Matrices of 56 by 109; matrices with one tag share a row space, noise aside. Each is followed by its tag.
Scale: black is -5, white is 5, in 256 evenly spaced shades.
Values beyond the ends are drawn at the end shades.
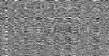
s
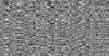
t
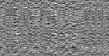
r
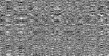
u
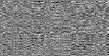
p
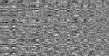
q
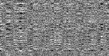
u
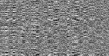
q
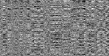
p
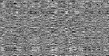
r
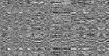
p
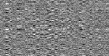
t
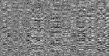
p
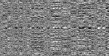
p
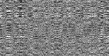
u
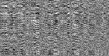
q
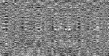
s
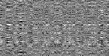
u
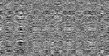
u
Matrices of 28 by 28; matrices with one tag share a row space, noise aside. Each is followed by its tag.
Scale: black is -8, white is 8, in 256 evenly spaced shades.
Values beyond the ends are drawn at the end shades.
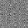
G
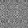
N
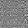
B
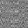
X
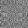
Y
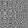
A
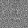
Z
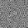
G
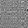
B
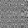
B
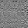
B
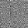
G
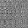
A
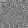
Y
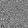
N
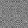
Z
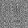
Z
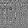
A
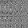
A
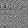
A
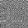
Y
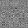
X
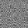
G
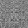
X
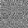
Y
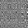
B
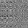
A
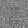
X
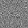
Z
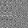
A
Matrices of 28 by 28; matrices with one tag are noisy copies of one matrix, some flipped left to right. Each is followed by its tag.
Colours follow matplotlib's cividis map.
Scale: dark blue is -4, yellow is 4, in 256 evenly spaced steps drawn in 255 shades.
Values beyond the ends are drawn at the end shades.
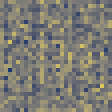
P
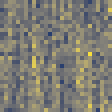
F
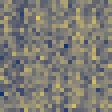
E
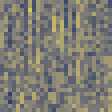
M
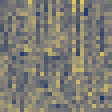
M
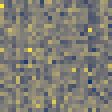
E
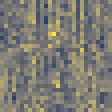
M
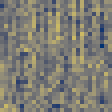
M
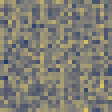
P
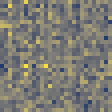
P
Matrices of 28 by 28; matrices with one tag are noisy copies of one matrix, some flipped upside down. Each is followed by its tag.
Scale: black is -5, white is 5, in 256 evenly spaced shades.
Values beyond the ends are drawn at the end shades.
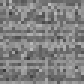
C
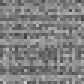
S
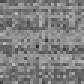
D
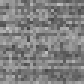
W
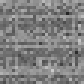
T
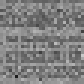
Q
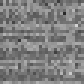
C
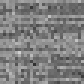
W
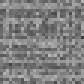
S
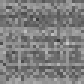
Q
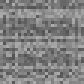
T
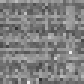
C
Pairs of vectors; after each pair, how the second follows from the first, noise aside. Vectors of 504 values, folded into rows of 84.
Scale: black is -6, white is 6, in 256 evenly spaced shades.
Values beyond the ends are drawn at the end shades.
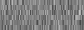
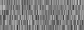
reversed, negated.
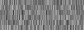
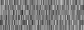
sign-scrambled.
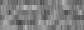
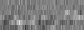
negated, partly zeroed.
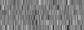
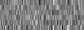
negated.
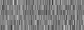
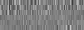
reversed, partly zeroed.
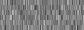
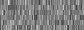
shuffled.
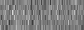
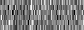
negated, scaled up.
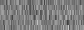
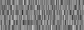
shuffled.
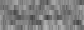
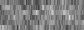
reversed, negated.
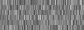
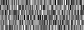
negated, scaled up.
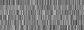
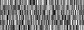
negated, scaled up.
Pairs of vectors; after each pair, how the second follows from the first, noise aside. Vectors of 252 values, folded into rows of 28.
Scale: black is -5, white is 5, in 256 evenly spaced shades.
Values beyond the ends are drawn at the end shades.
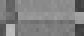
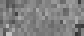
partly zeroed.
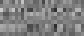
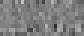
partly zeroed.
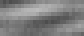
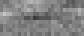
wrapped around, negated, partly zeroed.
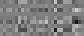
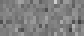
partly zeroed.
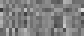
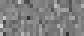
wrapped around, negated, partly zeroed.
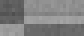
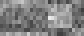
wrapped around, negated.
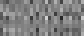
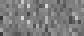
reversed, negated, partly zeroed.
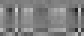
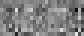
copied.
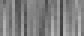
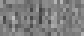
wrapped around, negated, partly zeroed.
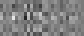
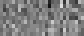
wrapped around, negated.
